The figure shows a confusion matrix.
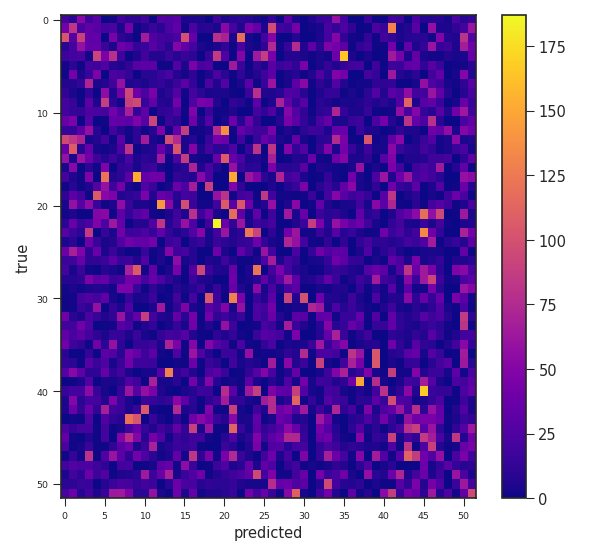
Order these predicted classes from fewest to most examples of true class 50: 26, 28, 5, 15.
5, 15, 28, 26
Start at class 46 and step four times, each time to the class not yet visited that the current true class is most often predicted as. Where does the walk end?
28
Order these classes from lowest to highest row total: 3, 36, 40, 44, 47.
36, 3, 44, 40, 47
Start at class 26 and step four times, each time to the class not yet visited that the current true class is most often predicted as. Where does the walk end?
29
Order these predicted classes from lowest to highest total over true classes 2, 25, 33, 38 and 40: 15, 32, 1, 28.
32, 28, 15, 1
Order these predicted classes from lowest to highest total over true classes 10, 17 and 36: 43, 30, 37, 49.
49, 37, 30, 43
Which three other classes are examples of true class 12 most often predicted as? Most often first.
20, 15, 19
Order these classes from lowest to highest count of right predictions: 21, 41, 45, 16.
16, 45, 41, 21
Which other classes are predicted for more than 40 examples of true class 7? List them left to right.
3, 26, 30, 45
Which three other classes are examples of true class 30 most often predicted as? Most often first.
21, 18, 28
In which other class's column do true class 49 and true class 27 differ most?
9
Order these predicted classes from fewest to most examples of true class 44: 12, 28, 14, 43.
12, 14, 28, 43
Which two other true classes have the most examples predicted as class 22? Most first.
2, 20
